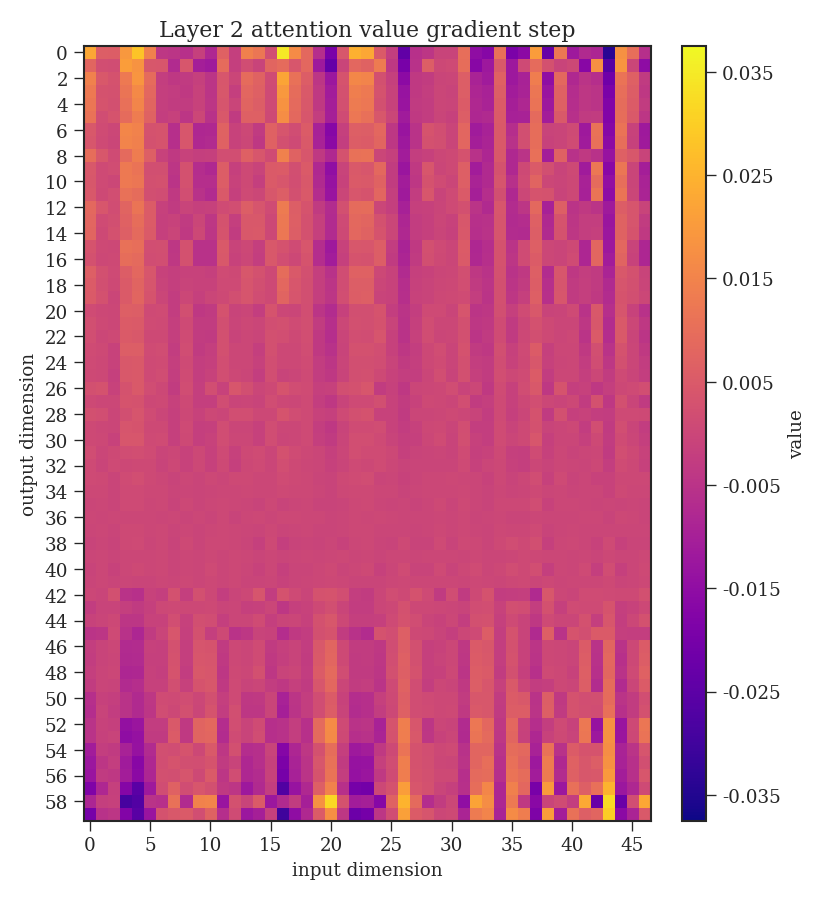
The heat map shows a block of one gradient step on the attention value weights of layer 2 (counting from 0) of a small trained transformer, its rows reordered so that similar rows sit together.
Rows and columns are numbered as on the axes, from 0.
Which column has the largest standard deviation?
43
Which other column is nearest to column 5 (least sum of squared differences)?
17
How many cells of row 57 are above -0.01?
35
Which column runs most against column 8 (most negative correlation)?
14
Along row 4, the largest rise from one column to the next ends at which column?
44
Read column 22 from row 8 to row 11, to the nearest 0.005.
0.01 0.005 0.005 0.005
